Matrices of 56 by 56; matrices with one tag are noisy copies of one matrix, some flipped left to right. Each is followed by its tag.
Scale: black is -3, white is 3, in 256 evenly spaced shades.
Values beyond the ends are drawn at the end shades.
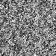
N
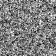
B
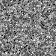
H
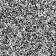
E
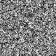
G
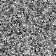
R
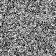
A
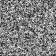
G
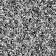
N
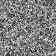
H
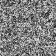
H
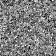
H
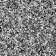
N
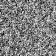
N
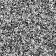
A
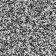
R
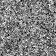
A
